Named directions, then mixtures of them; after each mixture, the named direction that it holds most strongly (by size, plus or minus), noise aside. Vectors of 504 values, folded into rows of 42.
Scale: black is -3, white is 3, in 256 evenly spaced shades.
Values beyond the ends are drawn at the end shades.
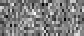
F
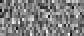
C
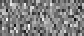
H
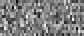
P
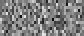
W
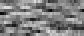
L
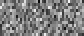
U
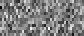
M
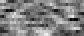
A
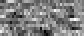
A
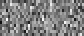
H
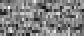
L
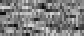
L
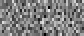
W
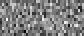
H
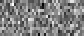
C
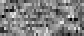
A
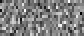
C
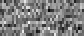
M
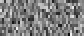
C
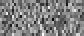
W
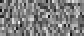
C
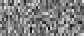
M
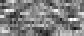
A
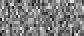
M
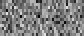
W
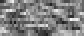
A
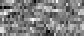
L
